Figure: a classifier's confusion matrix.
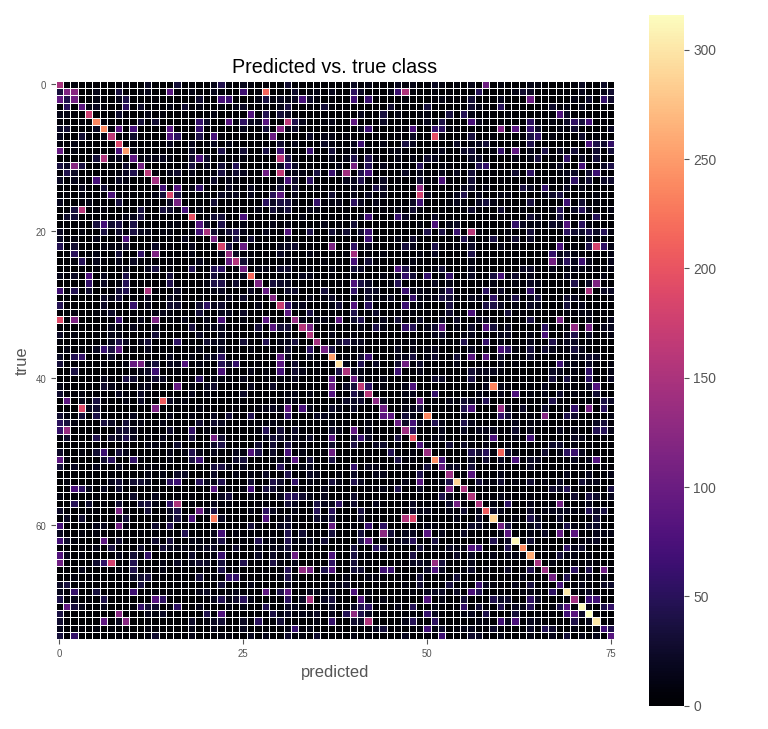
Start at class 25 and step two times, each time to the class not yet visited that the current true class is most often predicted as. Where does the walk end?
48
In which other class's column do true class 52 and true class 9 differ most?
62
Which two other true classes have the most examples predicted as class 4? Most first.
26, 27
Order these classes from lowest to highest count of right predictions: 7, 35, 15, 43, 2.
2, 43, 35, 7, 15
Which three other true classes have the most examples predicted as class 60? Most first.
50, 44, 6
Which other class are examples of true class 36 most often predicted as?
8
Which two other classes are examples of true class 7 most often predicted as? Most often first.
51, 29
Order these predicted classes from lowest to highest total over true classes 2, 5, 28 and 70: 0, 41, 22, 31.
41, 22, 0, 31
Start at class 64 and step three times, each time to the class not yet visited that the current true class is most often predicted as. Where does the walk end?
58
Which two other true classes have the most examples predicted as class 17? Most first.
38, 61
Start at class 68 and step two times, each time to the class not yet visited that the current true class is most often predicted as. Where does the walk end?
16
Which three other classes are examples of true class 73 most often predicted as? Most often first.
42, 9, 6
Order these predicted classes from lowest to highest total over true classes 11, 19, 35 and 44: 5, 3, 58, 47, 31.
47, 5, 58, 31, 3
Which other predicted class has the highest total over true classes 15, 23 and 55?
49
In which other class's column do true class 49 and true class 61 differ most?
44
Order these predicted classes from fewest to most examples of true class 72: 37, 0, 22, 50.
37, 0, 50, 22
